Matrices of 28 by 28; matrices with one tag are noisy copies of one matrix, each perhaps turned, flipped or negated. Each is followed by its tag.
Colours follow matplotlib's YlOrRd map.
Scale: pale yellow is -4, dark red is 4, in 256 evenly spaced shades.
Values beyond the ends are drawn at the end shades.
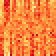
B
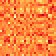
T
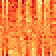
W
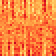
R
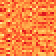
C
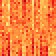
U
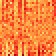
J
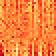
J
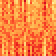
R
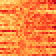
R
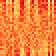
W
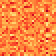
C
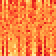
W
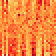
W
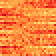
U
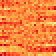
B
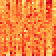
B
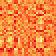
T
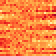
W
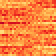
U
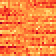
U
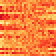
W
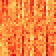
U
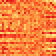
J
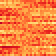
U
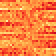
U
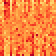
B
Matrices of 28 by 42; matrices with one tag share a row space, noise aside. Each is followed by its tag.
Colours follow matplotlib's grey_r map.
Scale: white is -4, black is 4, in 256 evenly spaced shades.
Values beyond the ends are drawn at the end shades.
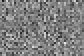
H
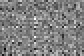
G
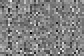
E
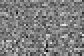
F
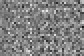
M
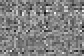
F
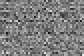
F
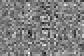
M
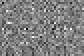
H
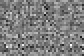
F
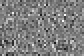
H
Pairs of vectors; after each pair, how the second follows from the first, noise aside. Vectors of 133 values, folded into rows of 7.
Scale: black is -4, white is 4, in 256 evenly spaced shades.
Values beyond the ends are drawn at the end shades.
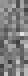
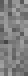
reversed, negated, shrunk.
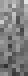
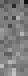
negated, partly zeroed.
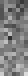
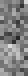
wrapped around, negated.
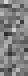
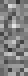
wrapped around, negated.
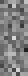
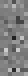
reversed, negated, partly zeroed.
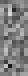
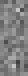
reversed, negated, shrunk.
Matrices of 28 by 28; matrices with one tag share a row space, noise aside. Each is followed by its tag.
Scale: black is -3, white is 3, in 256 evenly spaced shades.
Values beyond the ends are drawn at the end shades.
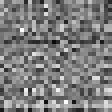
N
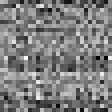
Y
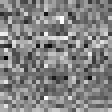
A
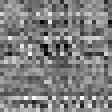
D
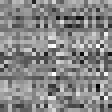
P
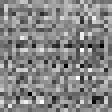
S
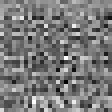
N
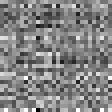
Y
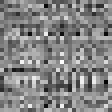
D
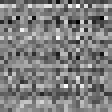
S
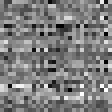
P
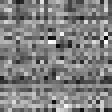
P
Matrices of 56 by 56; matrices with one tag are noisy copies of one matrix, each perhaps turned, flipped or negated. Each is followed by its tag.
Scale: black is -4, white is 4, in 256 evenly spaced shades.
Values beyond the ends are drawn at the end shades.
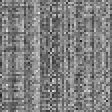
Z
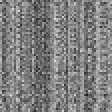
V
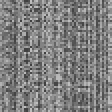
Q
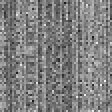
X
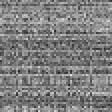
X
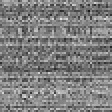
X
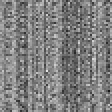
V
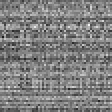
Q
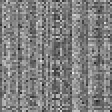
Z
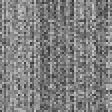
X
